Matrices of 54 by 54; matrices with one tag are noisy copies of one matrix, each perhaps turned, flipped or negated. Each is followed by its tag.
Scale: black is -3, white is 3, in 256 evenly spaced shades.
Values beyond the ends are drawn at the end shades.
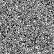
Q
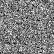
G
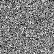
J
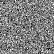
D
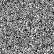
Q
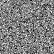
D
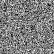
D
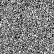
Q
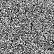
D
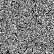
G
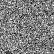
G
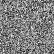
D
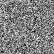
Q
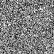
Q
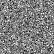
D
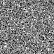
D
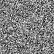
D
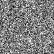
G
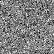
J
